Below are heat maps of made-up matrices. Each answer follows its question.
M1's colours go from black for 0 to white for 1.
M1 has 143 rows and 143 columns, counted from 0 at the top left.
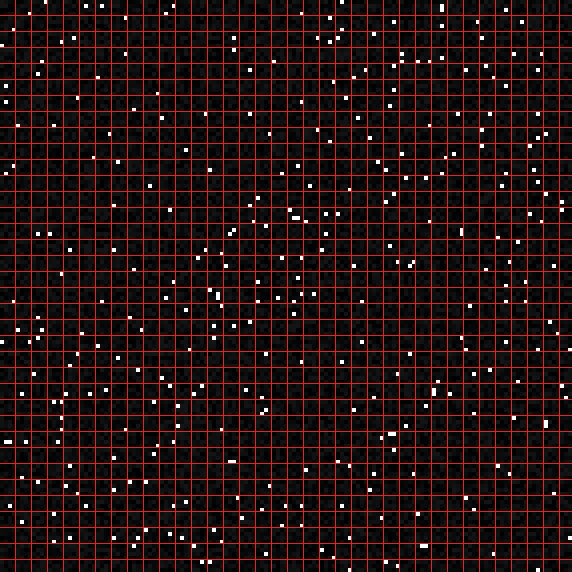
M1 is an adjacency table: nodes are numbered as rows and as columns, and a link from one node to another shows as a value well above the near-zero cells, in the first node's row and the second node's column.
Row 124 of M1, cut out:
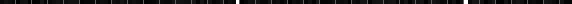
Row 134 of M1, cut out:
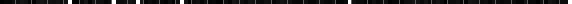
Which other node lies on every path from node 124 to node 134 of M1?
node 116
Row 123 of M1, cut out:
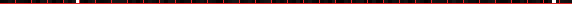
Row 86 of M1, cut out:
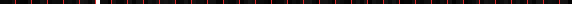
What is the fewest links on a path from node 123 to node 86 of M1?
3
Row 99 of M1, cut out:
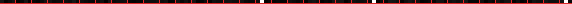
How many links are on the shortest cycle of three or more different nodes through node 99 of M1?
5
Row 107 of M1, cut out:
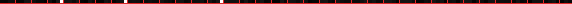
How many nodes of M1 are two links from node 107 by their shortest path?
9
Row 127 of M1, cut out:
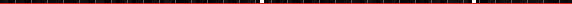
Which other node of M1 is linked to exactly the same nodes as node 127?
node 103
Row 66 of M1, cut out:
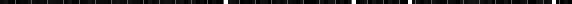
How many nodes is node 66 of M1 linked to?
4
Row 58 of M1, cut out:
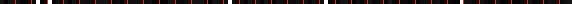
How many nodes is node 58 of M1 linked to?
5
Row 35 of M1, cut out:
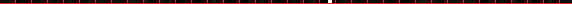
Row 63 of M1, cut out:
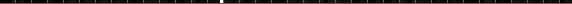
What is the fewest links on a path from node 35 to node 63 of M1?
6
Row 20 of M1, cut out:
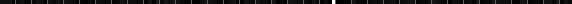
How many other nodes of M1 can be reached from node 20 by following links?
2
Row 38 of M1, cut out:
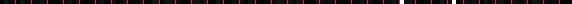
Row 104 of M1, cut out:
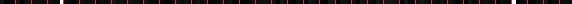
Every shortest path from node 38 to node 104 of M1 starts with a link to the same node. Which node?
node 100
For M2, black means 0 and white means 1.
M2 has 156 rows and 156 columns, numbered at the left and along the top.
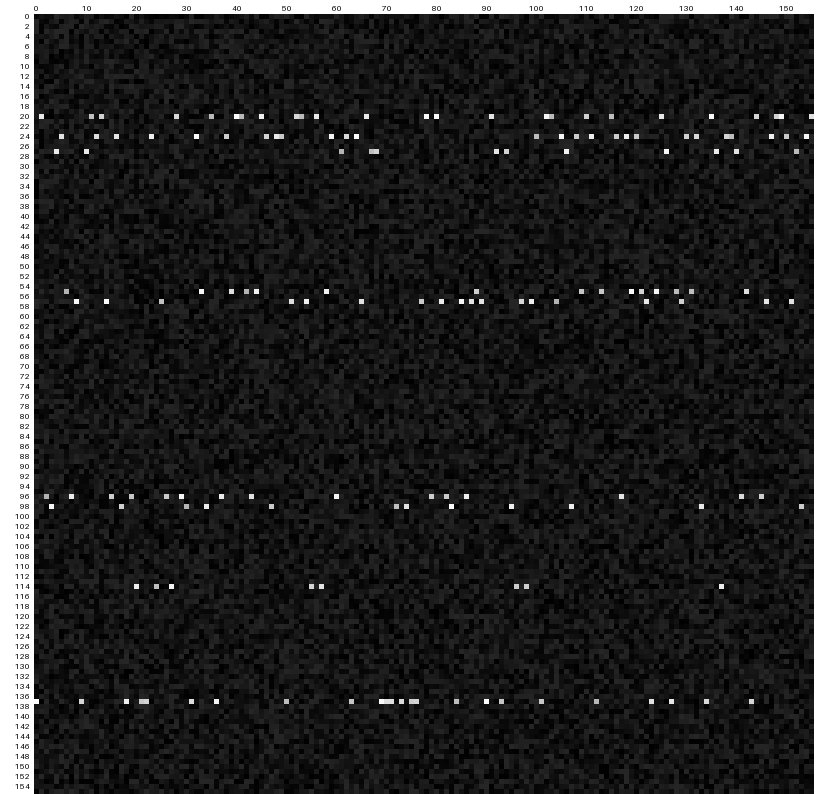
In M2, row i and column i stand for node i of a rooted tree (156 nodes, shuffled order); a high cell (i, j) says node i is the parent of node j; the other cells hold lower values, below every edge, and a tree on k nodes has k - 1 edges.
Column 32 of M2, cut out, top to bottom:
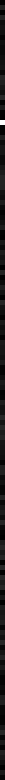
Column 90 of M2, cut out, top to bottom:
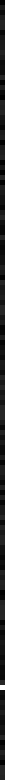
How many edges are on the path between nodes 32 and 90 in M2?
4
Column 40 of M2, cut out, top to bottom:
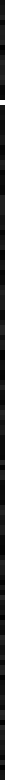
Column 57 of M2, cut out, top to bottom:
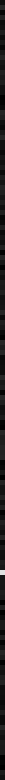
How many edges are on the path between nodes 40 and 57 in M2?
3
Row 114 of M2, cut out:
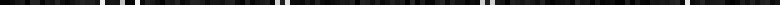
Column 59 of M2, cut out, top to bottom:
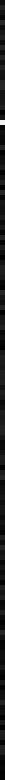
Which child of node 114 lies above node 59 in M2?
24
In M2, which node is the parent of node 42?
55
